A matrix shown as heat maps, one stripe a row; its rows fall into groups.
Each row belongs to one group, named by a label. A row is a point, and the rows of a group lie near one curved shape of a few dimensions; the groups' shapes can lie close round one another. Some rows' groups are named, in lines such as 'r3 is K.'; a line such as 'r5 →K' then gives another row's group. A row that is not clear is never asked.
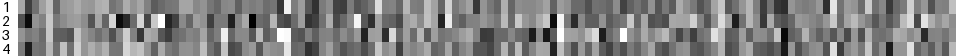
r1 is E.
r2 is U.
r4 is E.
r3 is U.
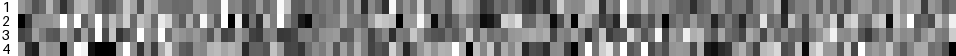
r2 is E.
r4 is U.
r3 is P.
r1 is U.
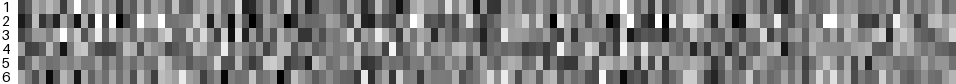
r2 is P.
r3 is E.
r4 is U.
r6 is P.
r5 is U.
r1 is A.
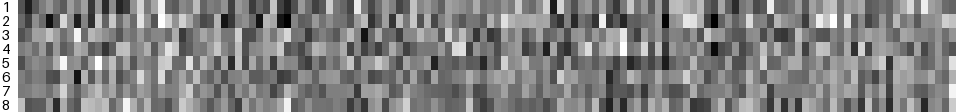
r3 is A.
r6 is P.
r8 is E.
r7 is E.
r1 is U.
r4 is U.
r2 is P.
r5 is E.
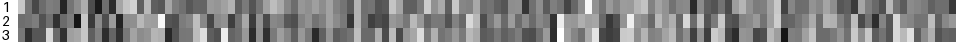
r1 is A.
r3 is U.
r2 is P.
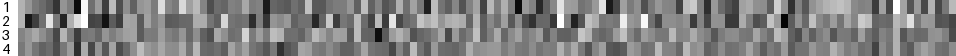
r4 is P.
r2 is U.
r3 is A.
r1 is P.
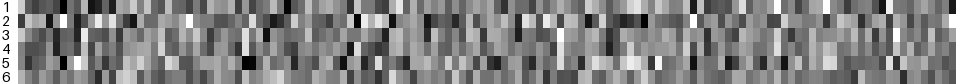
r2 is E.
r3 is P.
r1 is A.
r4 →P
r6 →A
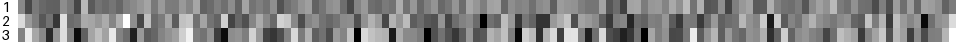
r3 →E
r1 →P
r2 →E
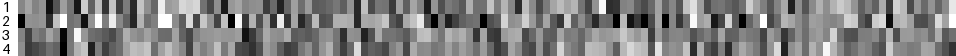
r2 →E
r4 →A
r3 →A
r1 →P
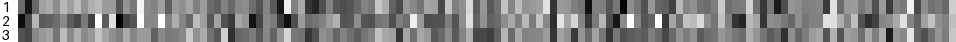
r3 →E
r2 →P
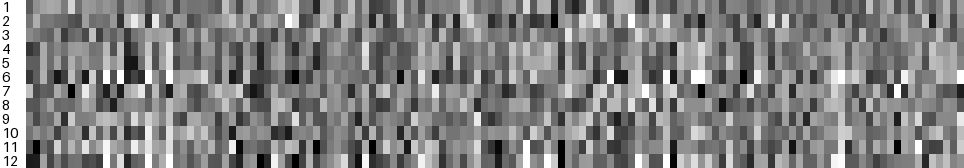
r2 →U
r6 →P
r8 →U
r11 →E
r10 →P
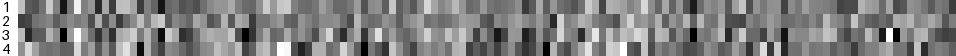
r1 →A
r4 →U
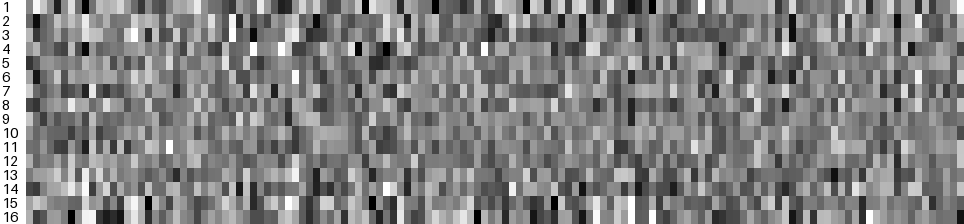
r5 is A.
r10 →A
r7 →P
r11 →P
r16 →U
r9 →P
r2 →E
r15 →U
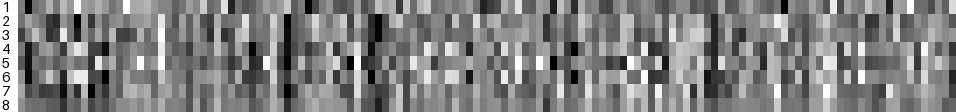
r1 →E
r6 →U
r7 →A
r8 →A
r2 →A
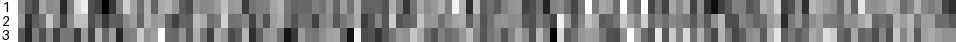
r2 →U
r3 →P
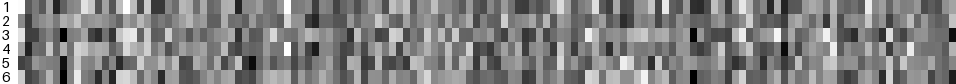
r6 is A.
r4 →E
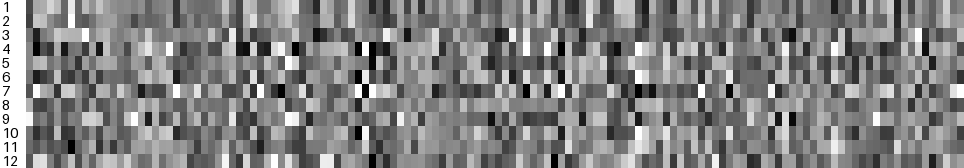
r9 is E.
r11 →A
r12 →U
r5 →U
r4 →P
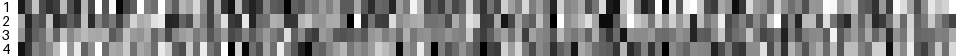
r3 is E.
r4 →E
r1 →P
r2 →P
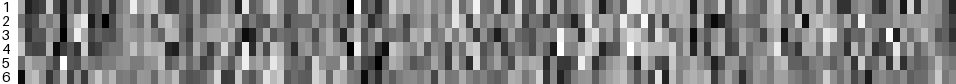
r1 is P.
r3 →A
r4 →P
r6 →U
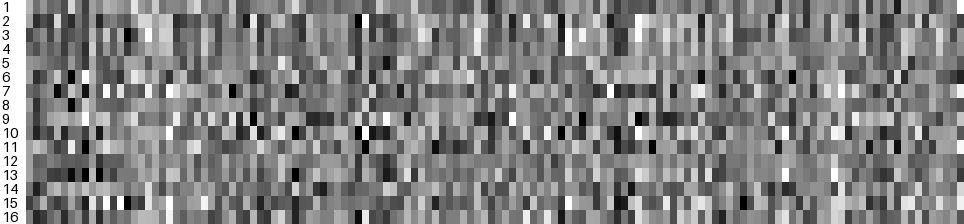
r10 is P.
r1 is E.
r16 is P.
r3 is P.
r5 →A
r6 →A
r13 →A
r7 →P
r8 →A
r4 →P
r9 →E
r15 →P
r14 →E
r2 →P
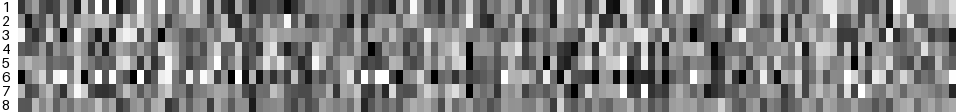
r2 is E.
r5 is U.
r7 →U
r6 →E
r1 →P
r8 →U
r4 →U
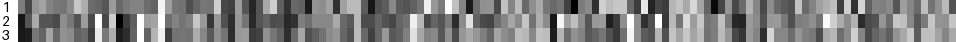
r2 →P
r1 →U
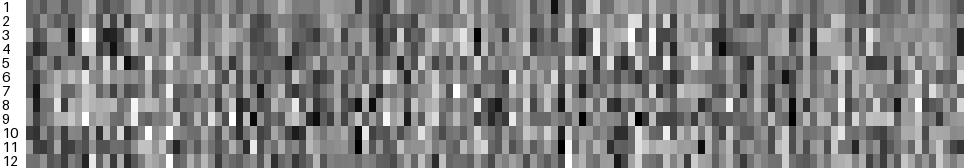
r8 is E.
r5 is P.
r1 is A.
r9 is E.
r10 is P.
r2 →A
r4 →U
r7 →U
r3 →U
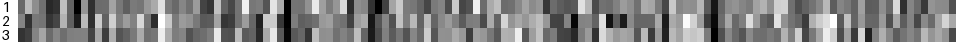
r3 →U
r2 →P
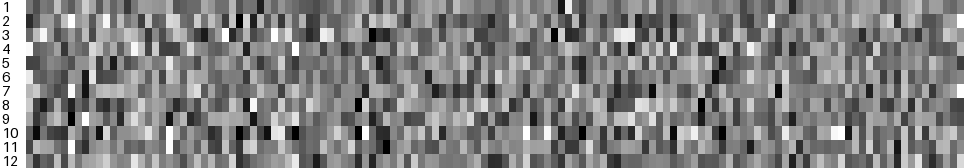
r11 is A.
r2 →E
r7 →E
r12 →E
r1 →U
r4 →E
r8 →P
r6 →P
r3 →U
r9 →A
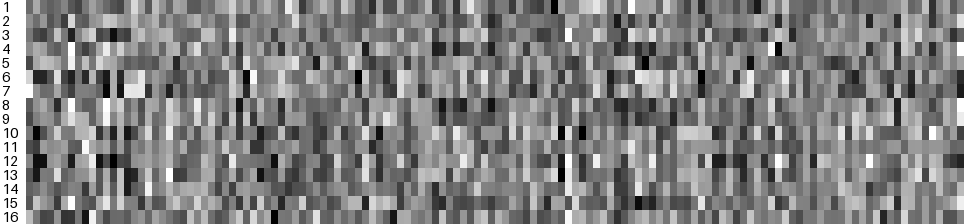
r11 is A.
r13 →U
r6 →P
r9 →E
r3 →U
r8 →E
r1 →U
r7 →A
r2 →E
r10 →U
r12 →U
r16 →P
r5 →A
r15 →E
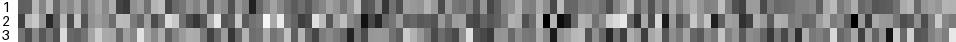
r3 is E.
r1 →U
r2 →U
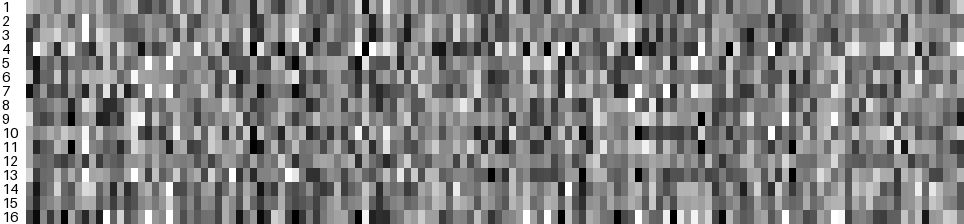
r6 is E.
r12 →A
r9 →A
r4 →E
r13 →E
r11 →A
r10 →E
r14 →U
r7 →P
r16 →P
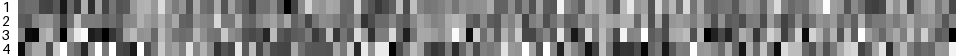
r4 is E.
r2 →A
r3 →U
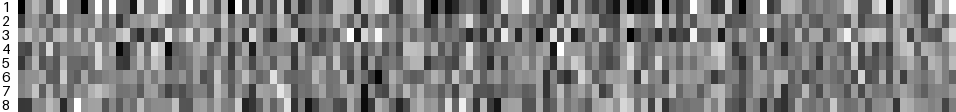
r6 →A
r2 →U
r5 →U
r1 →E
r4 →U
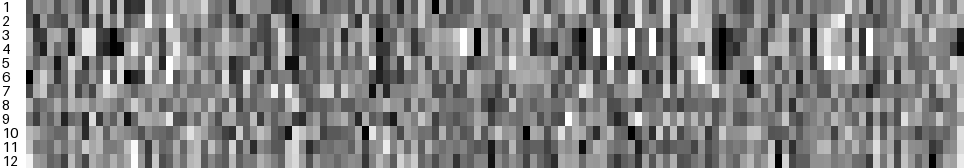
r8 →E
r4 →U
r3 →U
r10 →E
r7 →U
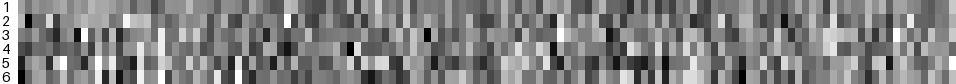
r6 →A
